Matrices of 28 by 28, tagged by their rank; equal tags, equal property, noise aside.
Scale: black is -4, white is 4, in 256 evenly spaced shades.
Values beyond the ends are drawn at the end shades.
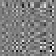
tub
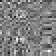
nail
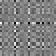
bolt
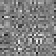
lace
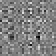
nail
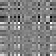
bolt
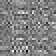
lace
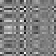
bolt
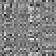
lace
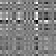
bolt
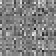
nail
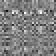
nail
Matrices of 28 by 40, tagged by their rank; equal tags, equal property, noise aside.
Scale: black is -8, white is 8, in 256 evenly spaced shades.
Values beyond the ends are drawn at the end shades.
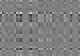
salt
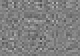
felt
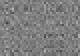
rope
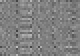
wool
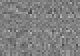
felt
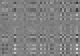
salt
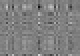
salt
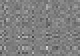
rope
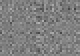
rope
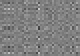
wool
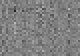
felt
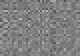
felt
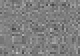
felt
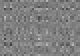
wool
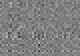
rope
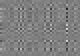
salt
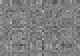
felt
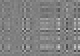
salt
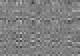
wool
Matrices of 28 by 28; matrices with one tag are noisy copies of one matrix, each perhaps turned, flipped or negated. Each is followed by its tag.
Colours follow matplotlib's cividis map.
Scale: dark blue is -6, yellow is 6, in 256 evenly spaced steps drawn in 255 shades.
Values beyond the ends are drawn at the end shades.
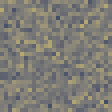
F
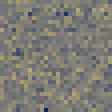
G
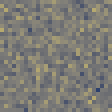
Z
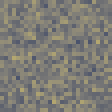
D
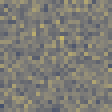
Z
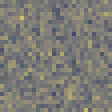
D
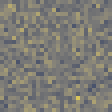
G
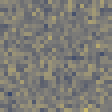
G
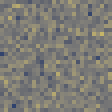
Z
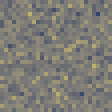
D
